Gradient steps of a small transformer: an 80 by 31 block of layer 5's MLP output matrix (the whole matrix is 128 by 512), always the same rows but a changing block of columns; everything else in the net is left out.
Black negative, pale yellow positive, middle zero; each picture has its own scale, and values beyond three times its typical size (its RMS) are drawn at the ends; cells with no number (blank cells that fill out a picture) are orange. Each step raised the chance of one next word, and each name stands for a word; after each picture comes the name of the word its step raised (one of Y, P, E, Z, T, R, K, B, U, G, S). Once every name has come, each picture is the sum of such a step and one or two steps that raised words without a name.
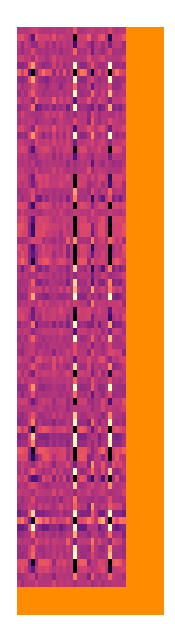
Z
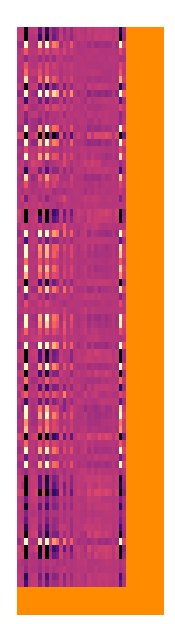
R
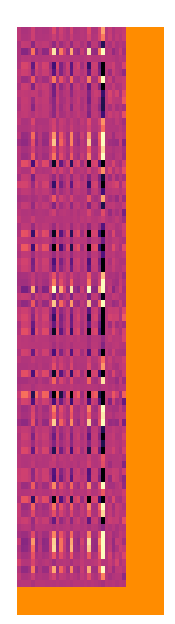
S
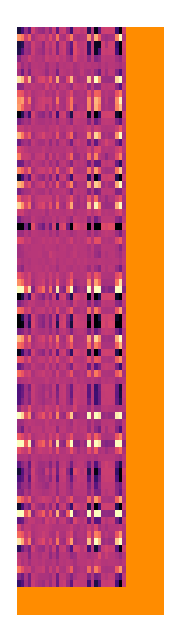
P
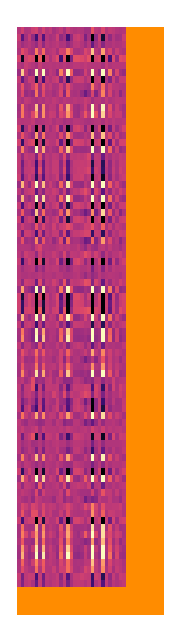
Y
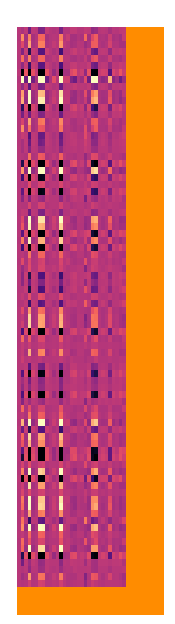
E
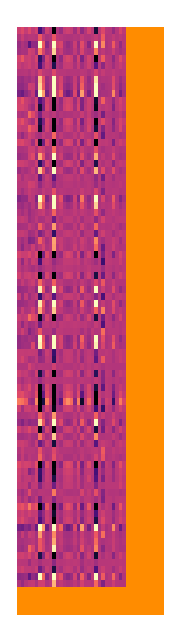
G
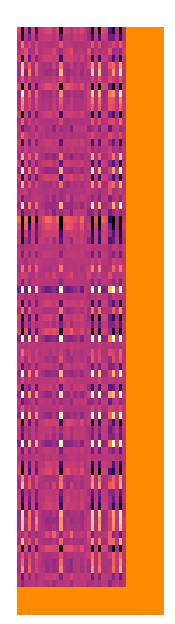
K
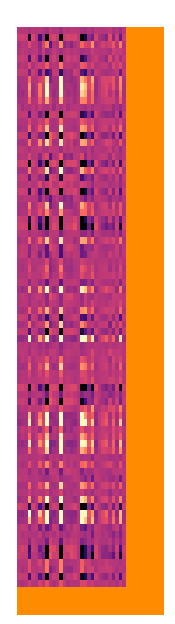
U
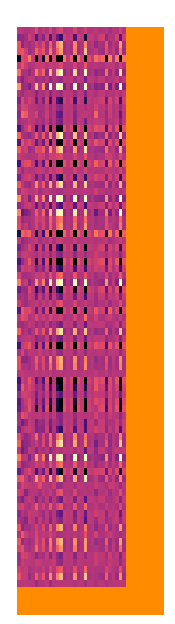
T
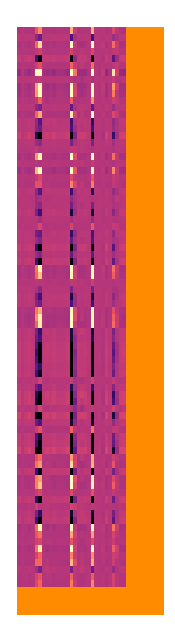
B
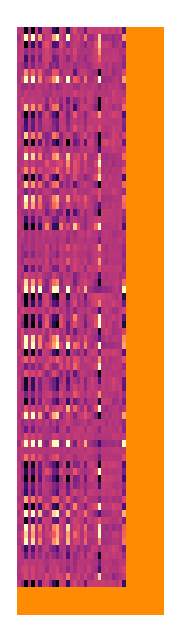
P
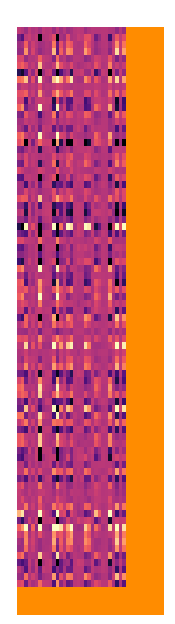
Z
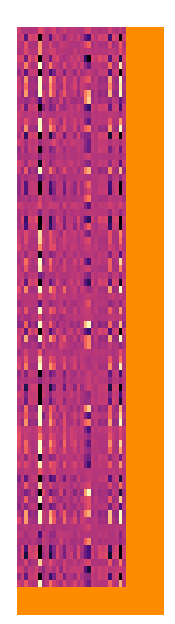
U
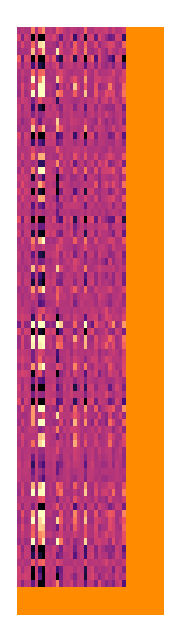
U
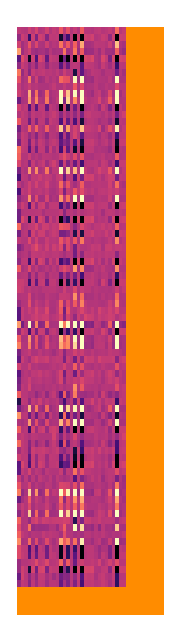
Z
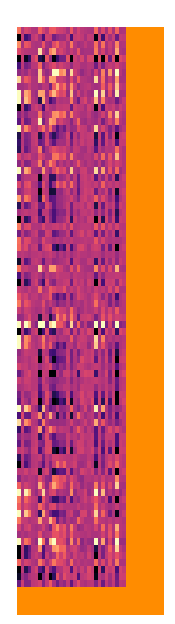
B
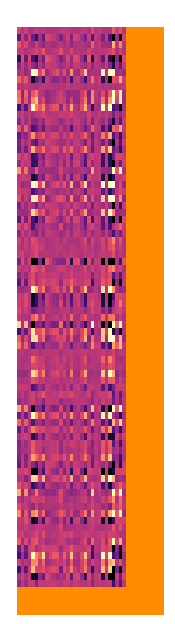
Y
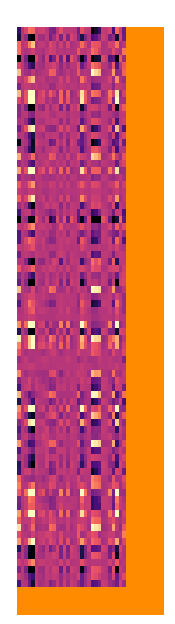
K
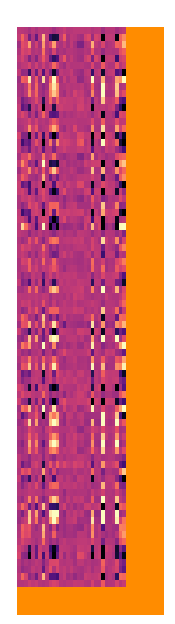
U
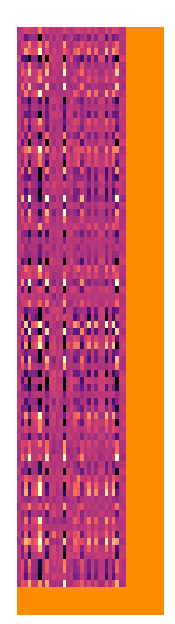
T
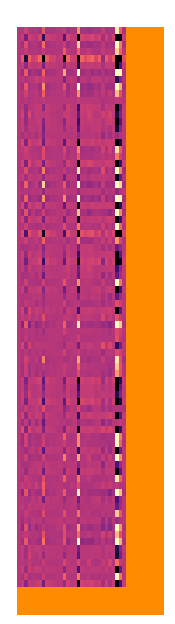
T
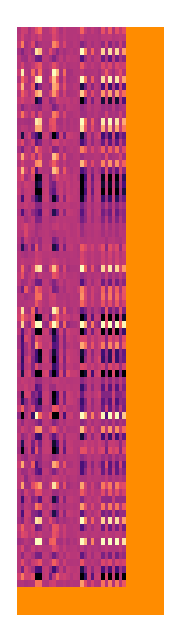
B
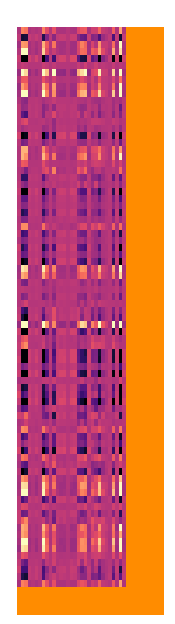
B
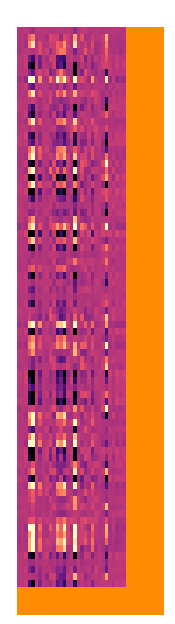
E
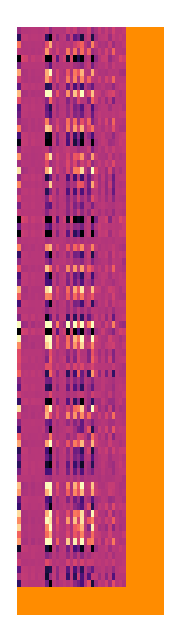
K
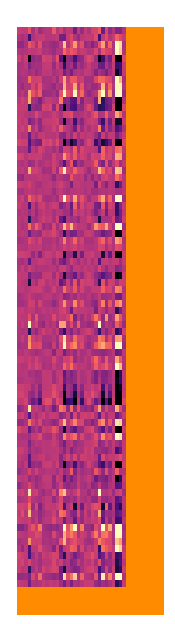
G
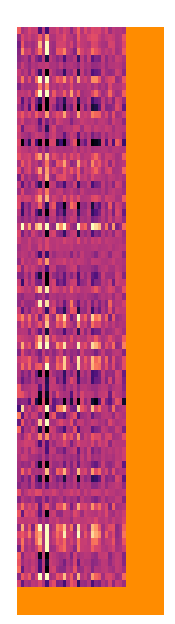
G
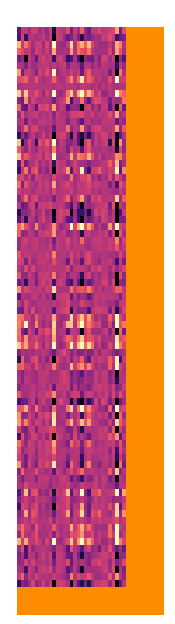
R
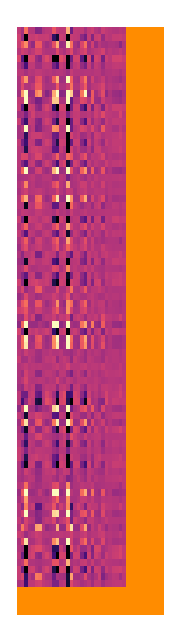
G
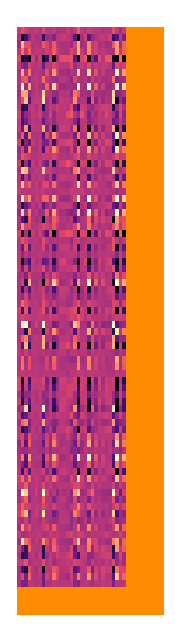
T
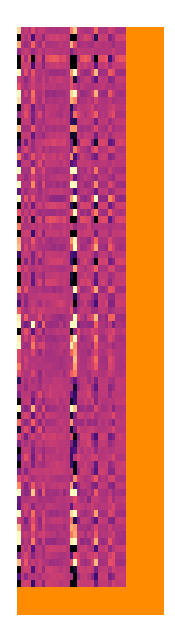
Y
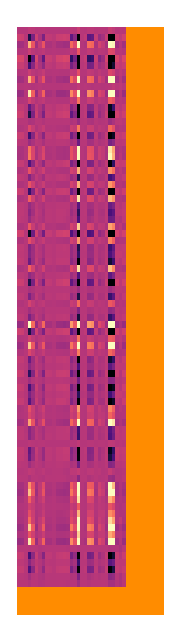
E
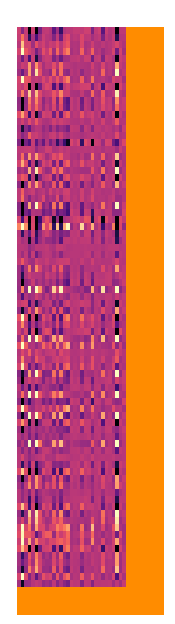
K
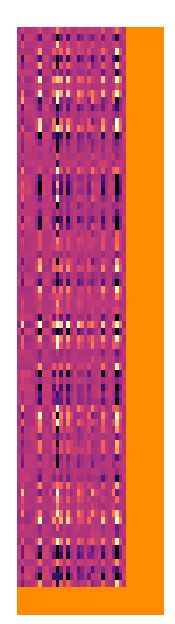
U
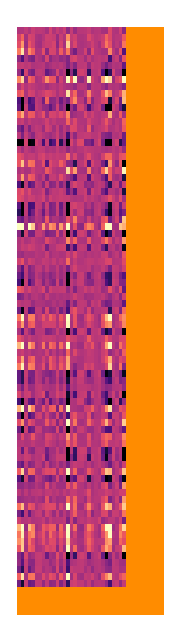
E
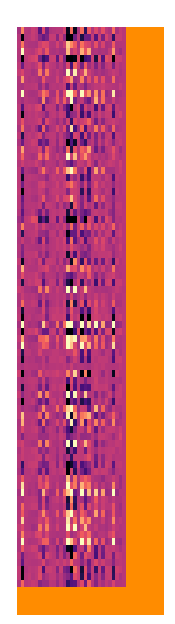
K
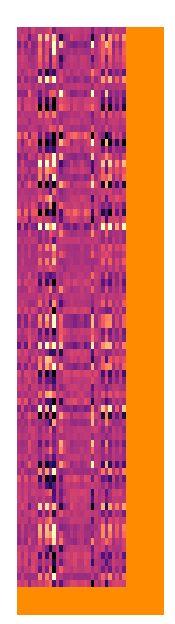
R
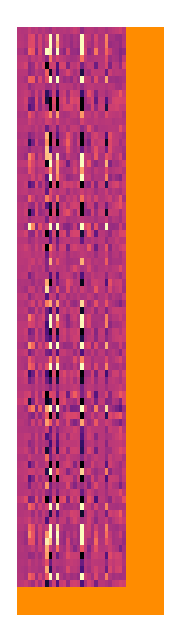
S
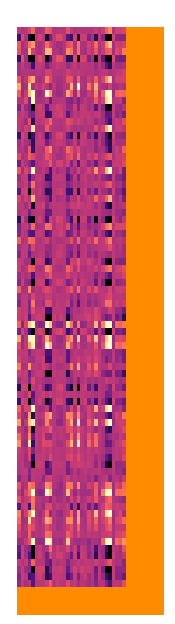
U
